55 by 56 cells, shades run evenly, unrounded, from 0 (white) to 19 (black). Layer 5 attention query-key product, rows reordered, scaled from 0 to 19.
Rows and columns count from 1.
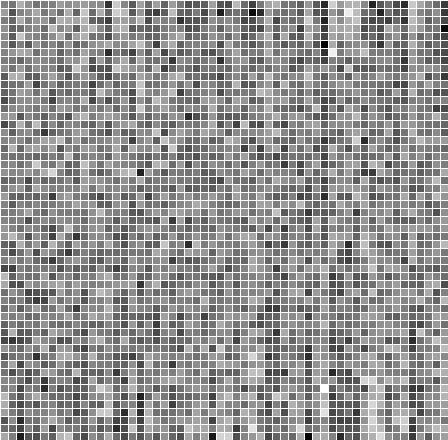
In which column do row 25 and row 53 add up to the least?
51
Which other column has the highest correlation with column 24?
26
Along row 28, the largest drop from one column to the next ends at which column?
23
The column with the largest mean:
39
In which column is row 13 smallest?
20
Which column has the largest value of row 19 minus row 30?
31
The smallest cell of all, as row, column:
49, 41
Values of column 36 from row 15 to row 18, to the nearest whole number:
10 14 9 11
